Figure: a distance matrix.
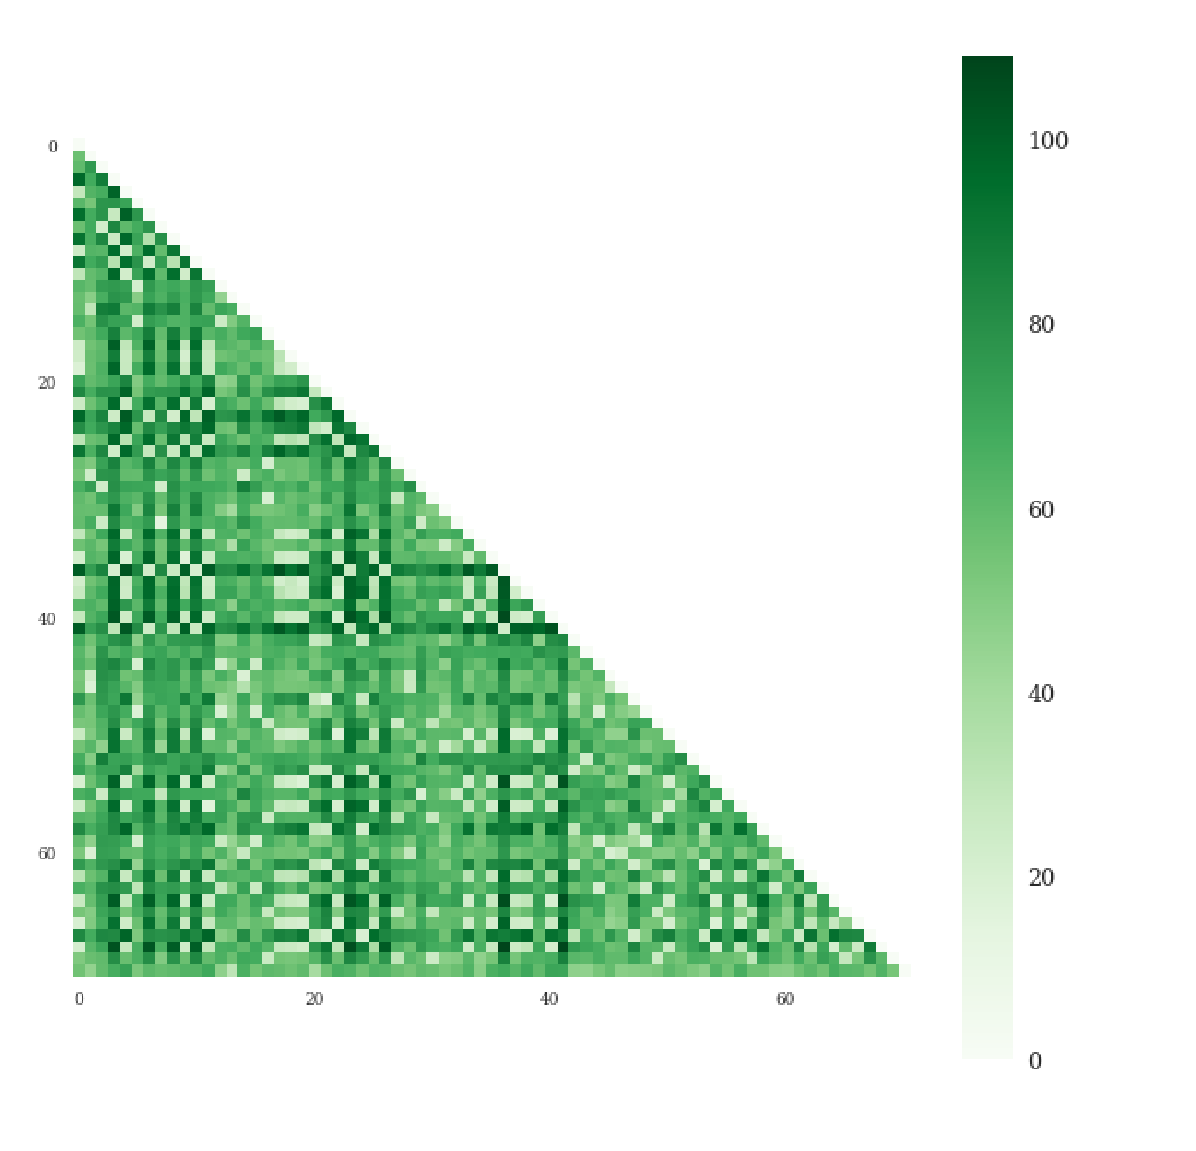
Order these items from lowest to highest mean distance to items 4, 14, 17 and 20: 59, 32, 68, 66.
66, 68, 59, 32
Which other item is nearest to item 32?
7
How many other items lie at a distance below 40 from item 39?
3
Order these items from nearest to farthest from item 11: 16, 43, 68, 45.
68, 45, 16, 43
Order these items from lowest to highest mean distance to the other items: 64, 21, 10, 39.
64, 39, 21, 10
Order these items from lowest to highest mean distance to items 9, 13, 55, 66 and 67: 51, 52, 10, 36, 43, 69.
51, 69, 43, 52, 10, 36
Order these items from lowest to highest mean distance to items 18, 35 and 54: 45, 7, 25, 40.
40, 25, 45, 7
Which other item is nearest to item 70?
13
